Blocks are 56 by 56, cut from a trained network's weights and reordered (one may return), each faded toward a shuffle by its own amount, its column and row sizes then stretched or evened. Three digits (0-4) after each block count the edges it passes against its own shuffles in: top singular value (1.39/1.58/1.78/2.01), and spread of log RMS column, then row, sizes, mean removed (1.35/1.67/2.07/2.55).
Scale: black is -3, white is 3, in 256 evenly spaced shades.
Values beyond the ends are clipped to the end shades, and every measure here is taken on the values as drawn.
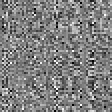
4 4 2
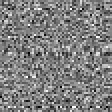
4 0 3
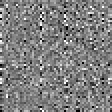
3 4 2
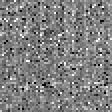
0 0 2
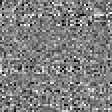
1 0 4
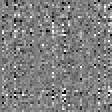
1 4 2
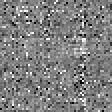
0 2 1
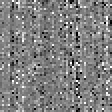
1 4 1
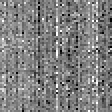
4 4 1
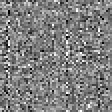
2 3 0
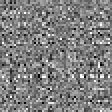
4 3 3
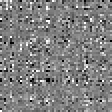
0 4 4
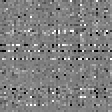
1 1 4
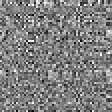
4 1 3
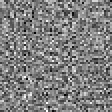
4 2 0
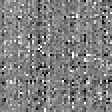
3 3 2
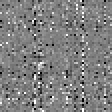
1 4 2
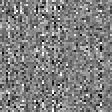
1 4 1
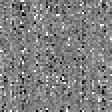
0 3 1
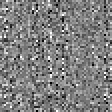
0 4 1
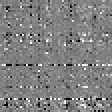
2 2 4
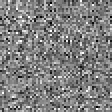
2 2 2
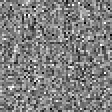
0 1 0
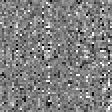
1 4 1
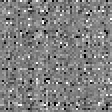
1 2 4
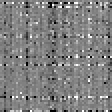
4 3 4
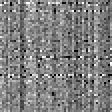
4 0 4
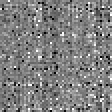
2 2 2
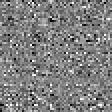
0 2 4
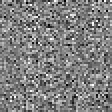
2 2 2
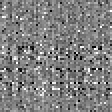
2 0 3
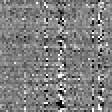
1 4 1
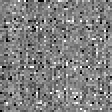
1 1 3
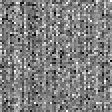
3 1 1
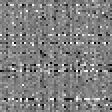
3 1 4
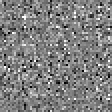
0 4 3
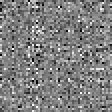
2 4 4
